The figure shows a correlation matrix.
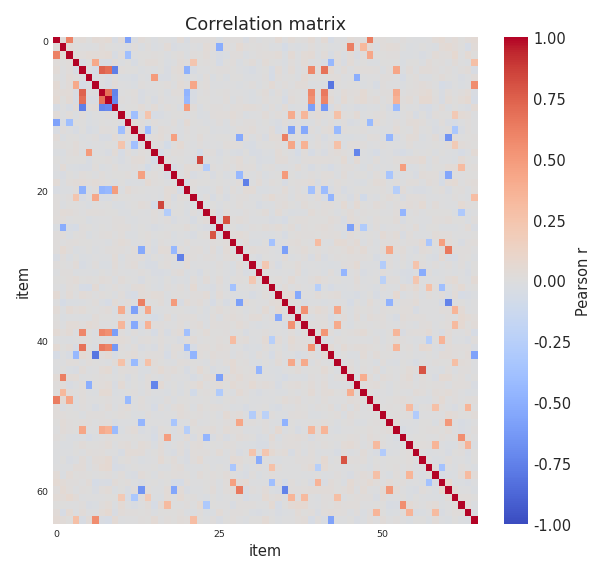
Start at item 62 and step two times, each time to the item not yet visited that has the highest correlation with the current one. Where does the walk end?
17
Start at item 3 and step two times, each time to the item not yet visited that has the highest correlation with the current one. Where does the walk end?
64
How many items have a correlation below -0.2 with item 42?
4
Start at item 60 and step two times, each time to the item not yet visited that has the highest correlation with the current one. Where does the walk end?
51
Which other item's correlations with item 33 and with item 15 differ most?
46
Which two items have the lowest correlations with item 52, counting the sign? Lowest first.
9, 20
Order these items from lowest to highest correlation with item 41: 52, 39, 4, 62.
62, 52, 39, 4
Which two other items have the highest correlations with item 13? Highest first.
35, 18
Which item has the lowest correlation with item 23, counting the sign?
53
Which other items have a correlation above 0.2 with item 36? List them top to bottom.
10, 14, 38, 43, 61
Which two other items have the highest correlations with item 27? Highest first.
59, 40
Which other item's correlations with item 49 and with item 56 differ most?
44
